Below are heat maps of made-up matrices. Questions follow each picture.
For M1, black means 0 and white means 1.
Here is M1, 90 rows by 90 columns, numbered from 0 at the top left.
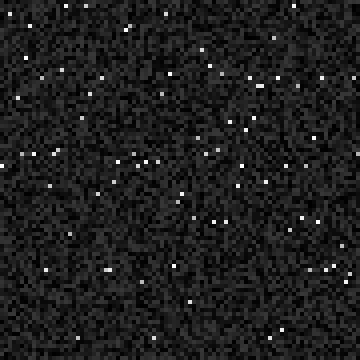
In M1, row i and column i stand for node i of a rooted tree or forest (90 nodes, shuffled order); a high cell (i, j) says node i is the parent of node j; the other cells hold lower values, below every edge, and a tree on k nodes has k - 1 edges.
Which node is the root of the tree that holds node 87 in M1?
9
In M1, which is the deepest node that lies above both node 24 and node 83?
48
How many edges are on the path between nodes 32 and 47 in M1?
6
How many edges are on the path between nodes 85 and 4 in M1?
9
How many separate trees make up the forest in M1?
11
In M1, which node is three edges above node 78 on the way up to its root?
3
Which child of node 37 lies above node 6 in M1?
14
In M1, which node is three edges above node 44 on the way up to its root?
46
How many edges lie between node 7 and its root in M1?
3
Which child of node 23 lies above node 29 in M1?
40
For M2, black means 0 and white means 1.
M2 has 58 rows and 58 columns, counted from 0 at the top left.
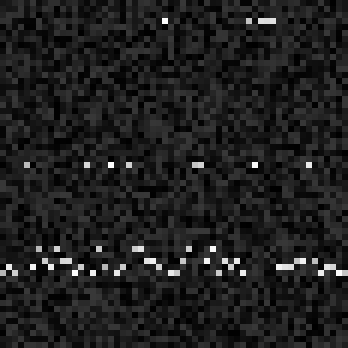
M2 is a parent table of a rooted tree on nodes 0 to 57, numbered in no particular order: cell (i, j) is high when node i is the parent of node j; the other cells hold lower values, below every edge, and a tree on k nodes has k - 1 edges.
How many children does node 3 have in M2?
5
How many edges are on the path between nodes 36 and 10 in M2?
4
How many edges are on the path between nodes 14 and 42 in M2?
2
